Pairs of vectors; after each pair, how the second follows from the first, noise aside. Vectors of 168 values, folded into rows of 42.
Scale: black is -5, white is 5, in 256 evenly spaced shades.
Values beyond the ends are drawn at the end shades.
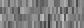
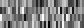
scaled up.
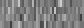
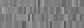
reversed, negated, shrunk.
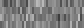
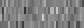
reversed, partly zeroed.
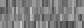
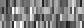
scaled up.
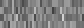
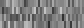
sign-scrambled.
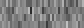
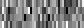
scaled up.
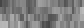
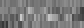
negated, partly zeroed.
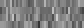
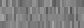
reversed, negated, shrunk.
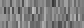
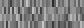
copied.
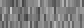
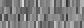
sign-scrambled.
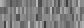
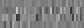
partly zeroed.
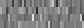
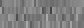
reversed, negated, shrunk.
